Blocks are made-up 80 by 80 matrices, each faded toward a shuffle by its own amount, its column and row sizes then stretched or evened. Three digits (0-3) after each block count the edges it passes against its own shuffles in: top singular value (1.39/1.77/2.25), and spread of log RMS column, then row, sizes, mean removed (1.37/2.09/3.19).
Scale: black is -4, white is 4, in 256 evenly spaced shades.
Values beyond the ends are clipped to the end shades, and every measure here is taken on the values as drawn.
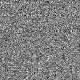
1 0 1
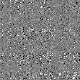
1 2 2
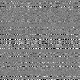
3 0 3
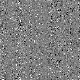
1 2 0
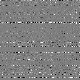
2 1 3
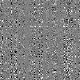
1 3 2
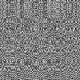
3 0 2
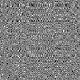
3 1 1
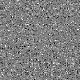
2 0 1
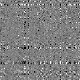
3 2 2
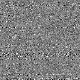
0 1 2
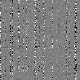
2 3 1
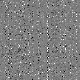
2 2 1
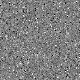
0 1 0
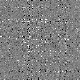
1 2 2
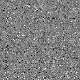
1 1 1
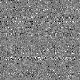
2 1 2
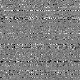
2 1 3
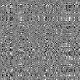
3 2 2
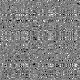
3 0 2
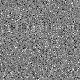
2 0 0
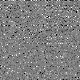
2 0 2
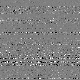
1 0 3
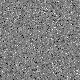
0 0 0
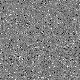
1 0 1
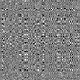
3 2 2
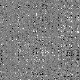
2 2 1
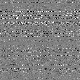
2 0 3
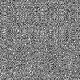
3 0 0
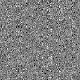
2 2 0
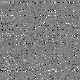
1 1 2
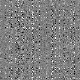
0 3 2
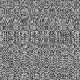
3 0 2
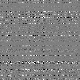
2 1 3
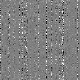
2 3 0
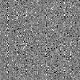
2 2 1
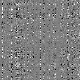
2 3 2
